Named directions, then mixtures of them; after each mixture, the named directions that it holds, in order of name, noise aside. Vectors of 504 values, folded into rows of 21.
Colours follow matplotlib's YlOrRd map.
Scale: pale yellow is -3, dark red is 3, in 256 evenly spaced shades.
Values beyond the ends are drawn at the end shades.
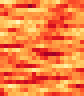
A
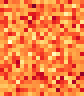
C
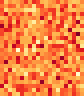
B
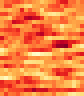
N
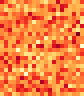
B, C, N.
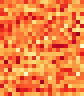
B, C, N.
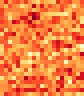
C, N.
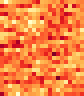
A, B, C.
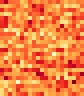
A, C, N.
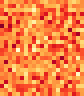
B.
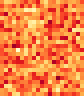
A, B.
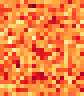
A, C.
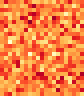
C.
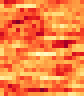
A, N.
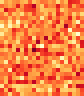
A, B.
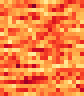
A, C, N.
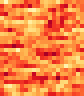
A, B.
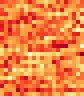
B, C, N.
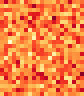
C.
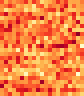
B, N.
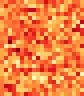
A, B, C.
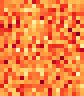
B.
